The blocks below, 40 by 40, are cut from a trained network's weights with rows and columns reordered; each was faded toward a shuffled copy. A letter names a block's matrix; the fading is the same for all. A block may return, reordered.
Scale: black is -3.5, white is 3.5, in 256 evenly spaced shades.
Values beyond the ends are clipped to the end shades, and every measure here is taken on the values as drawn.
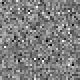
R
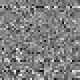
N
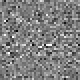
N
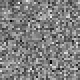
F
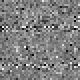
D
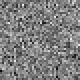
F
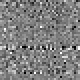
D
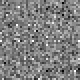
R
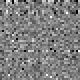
D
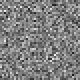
F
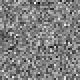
F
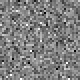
R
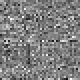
N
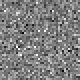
R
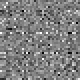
D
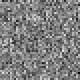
F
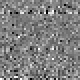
D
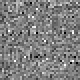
R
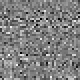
N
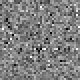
R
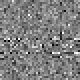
N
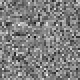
F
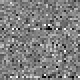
N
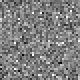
R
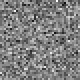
F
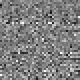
N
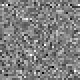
R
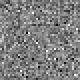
R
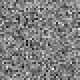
F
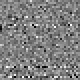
N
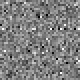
R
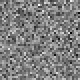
F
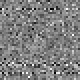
N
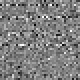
N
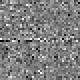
D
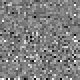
D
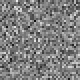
F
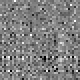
D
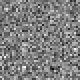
F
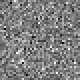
R
